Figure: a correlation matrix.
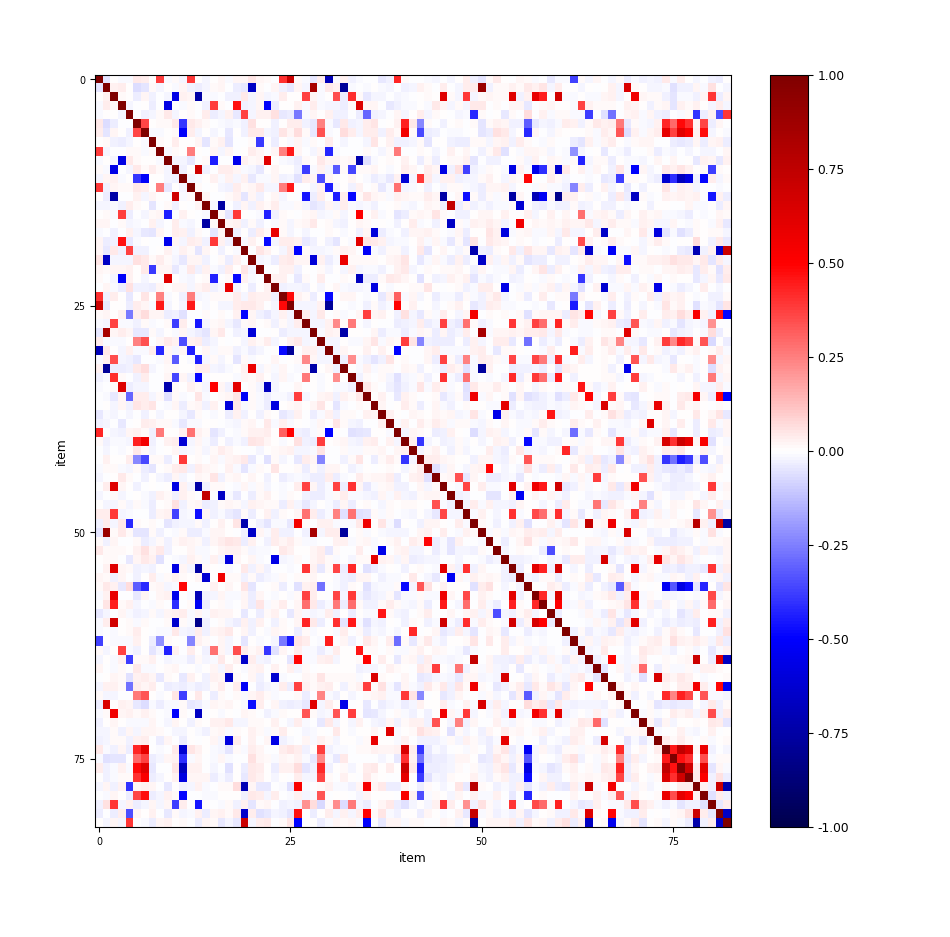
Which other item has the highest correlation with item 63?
34
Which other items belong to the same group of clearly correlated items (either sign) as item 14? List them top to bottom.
16, 46, 55
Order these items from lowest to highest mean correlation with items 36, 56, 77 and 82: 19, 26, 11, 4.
26, 11, 4, 19
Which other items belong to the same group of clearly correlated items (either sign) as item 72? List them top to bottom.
38
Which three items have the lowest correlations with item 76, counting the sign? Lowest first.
11, 56, 42
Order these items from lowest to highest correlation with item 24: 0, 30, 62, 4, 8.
30, 62, 4, 8, 0
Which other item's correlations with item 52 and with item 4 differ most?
37
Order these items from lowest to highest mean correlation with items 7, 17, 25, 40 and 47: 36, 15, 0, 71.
36, 15, 71, 0
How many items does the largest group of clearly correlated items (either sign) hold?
14
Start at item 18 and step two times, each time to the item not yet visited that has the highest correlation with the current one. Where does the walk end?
3
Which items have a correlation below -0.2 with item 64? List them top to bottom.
4, 19, 82
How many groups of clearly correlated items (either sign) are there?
14
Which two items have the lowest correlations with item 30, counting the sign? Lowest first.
25, 0
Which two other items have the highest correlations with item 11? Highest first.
56, 42
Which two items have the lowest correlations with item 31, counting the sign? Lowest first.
13, 10
